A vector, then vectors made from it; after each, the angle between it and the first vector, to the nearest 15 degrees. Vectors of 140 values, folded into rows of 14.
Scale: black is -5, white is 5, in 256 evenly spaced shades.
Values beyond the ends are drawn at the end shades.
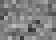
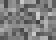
90 degrees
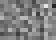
90 degrees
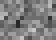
135 degrees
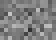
45 degrees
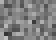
90 degrees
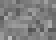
45 degrees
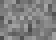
45 degrees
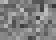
105 degrees
